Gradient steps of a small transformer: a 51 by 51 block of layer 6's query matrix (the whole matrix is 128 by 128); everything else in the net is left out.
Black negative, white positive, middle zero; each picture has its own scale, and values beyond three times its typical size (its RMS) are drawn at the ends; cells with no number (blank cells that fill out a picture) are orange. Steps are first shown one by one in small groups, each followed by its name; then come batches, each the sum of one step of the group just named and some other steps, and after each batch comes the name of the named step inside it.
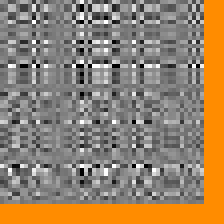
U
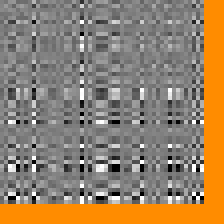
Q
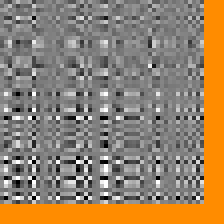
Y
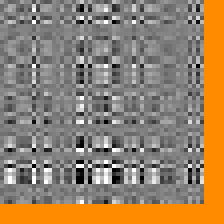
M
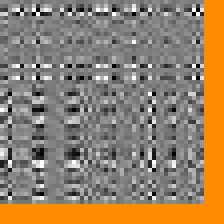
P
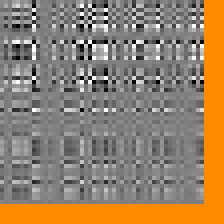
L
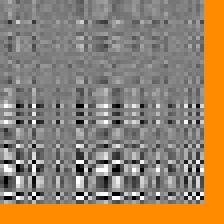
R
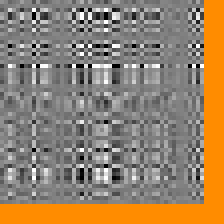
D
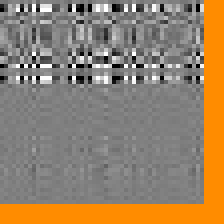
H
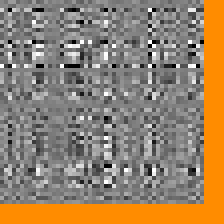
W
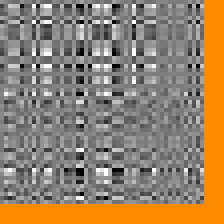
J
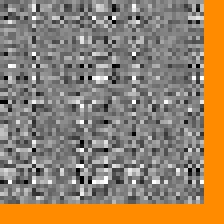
M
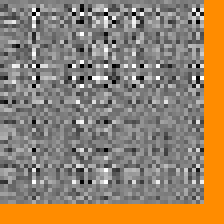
L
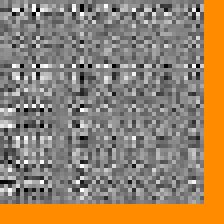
U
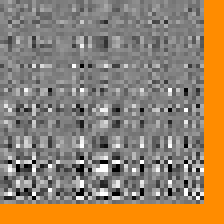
R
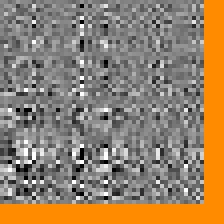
Y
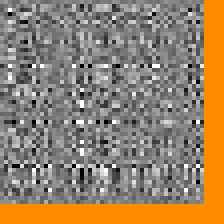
U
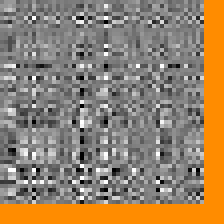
R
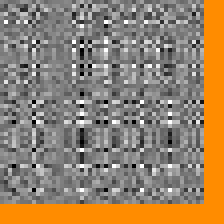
U
